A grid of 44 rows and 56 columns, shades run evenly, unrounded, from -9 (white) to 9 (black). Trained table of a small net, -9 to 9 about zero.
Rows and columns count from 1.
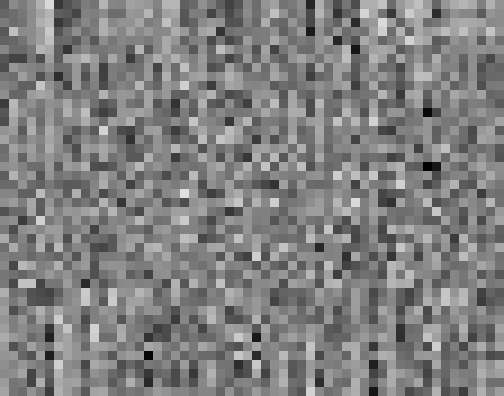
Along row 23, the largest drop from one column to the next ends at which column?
45
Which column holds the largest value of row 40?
17
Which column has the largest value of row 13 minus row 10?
48
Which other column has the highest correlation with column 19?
53
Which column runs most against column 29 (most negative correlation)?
28
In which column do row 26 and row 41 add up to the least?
7
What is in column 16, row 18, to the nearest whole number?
3
